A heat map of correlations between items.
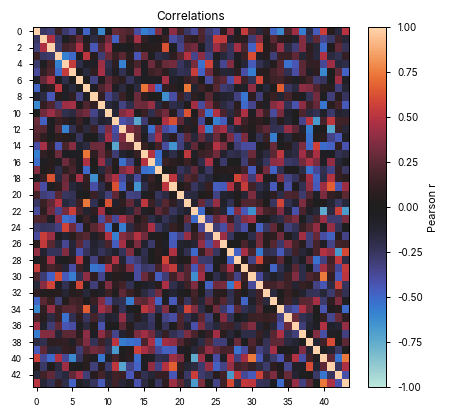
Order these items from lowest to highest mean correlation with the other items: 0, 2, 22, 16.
0, 22, 16, 2
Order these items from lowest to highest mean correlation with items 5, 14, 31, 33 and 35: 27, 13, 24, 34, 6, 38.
27, 13, 38, 24, 34, 6
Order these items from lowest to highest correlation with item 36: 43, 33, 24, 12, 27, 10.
24, 33, 10, 27, 12, 43
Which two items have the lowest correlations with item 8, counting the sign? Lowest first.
18, 29
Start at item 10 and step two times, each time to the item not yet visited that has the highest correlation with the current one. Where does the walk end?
7
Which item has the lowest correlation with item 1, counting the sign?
11
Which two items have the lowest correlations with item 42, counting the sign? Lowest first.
27, 40
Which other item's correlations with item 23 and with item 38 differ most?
12
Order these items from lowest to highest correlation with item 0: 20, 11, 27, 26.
26, 20, 11, 27
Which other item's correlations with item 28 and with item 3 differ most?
30
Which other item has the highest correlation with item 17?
13
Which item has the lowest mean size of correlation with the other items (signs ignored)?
32
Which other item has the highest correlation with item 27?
43
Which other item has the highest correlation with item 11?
19
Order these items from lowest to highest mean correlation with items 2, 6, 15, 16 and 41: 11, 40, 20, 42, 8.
8, 40, 20, 42, 11
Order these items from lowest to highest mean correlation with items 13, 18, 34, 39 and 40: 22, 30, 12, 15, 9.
22, 12, 9, 30, 15
